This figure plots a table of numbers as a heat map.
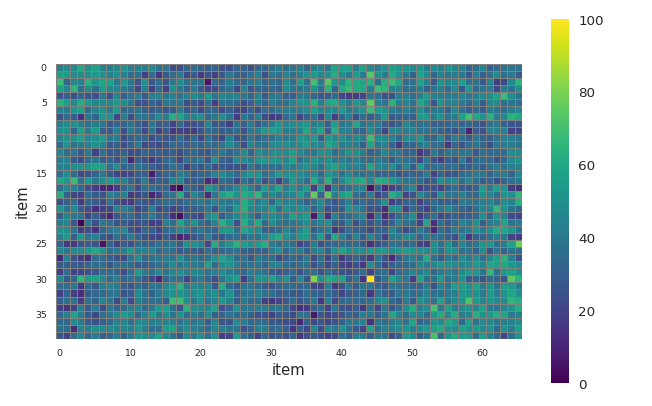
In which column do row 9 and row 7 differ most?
58
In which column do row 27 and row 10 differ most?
44
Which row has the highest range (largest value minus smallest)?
30
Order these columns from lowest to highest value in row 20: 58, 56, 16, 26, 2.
16, 58, 56, 2, 26
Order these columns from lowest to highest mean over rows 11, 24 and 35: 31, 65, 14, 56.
14, 65, 56, 31
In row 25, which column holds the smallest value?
6
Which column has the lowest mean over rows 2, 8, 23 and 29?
53
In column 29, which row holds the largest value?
25
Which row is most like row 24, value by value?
9
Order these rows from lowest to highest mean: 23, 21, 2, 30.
21, 23, 30, 2
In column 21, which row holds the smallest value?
2
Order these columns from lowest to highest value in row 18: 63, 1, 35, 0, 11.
11, 1, 35, 63, 0
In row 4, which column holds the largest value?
63
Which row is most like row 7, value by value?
33
